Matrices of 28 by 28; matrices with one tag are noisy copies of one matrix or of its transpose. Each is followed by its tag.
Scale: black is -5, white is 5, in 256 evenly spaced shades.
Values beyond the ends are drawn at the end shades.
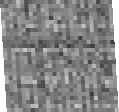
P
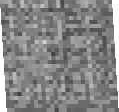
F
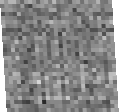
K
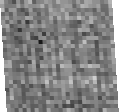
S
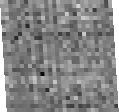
S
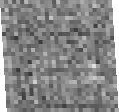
S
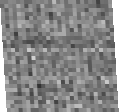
P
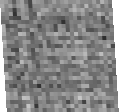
K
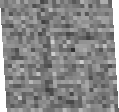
P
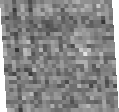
K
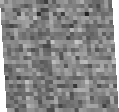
P
